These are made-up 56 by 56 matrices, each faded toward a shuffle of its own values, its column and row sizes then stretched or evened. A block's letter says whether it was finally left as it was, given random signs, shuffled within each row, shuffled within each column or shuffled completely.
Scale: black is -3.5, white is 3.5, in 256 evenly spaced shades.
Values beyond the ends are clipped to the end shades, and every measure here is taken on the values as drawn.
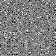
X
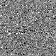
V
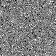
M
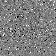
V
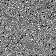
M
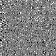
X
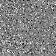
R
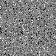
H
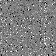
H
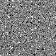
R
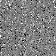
H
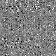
X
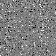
R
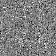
R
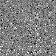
R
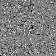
R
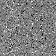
H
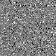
R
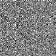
X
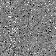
H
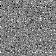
R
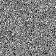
H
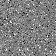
M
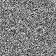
M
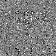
R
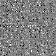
R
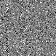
H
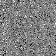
H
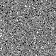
M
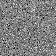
M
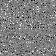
V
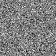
V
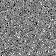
M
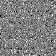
X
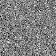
H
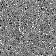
M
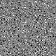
X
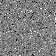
M
